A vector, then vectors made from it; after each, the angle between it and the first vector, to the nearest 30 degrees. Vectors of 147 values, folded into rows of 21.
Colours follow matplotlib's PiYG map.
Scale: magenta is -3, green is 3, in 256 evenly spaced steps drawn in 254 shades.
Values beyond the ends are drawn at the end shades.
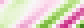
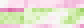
120 degrees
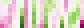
120 degrees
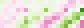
150 degrees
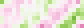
150 degrees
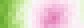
90 degrees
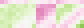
60 degrees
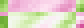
120 degrees
